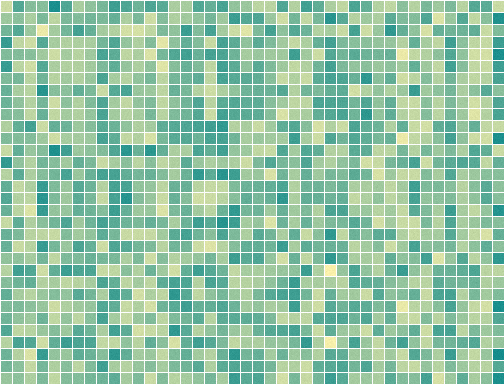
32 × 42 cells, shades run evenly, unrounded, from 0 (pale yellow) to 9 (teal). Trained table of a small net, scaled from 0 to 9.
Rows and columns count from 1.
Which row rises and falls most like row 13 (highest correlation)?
1
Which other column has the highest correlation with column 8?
7
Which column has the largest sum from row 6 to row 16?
19
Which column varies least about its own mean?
8
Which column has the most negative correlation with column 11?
33
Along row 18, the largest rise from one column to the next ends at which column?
4
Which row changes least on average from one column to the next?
24
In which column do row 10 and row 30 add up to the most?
42
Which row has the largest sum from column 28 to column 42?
32
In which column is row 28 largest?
15
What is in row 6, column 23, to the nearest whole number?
5
